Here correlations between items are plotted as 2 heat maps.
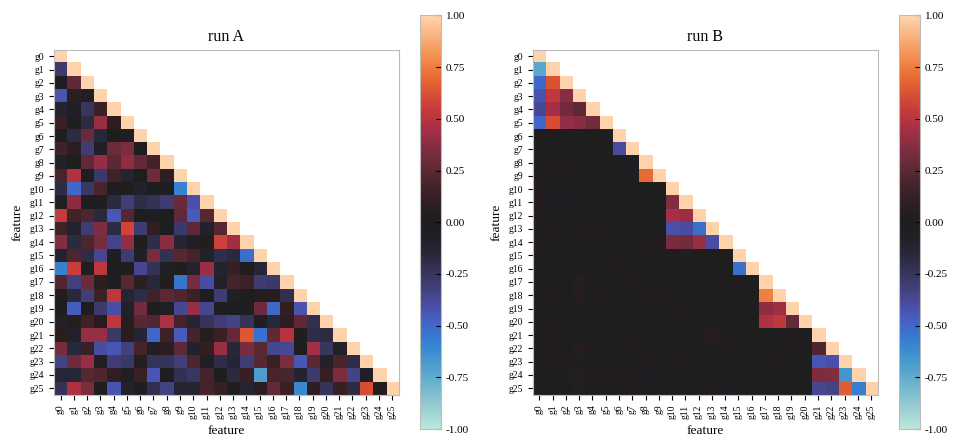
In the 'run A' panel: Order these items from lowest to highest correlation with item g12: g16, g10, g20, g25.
g10, g20, g16, g25
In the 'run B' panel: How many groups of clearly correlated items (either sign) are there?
7
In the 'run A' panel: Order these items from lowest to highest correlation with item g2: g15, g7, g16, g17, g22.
g7, g15, g16, g22, g17
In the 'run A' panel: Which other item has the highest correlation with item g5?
g13
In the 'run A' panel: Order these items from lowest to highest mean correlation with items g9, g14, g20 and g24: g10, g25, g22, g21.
g10, g25, g22, g21
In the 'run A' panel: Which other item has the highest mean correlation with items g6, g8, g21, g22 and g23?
g2
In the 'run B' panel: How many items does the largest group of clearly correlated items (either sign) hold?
6
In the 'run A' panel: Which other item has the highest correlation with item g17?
g21
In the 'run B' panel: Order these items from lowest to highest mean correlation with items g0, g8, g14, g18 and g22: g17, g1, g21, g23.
g1, g23, g21, g17
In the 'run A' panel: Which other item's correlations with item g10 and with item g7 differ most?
g9
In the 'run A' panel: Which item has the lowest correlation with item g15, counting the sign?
g24
